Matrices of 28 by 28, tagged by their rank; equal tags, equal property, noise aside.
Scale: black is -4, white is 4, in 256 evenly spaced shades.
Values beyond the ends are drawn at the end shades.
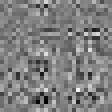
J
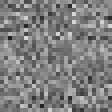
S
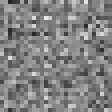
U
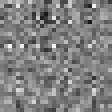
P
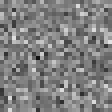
S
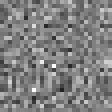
S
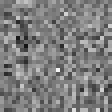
U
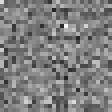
S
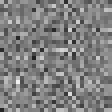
U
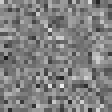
S
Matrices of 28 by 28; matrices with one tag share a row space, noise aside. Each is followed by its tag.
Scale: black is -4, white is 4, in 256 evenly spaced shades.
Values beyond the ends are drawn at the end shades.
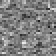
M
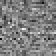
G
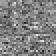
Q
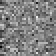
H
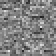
Q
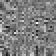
H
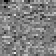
Q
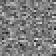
M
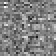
Q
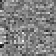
H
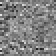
H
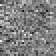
H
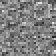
M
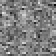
M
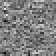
Q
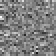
H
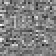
H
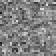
G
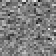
M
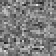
Q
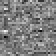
Q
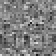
Q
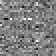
H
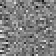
H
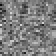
G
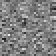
M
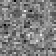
Q
